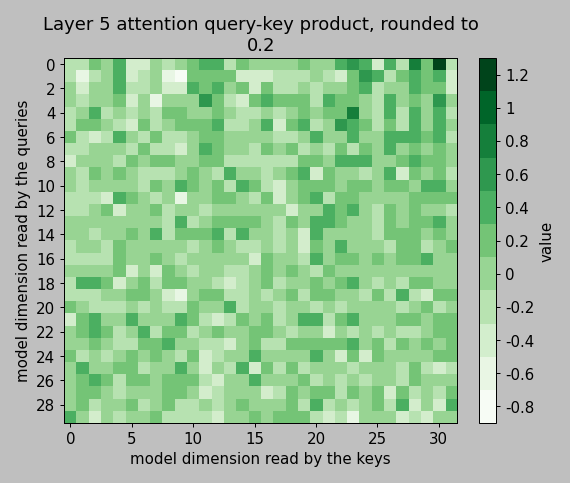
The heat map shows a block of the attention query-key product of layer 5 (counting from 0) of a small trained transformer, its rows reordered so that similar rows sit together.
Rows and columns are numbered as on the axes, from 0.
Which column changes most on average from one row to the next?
9
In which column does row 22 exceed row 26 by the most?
12
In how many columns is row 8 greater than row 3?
13
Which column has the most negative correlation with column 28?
31
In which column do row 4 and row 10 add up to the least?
17
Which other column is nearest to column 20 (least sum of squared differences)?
27
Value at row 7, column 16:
0.2
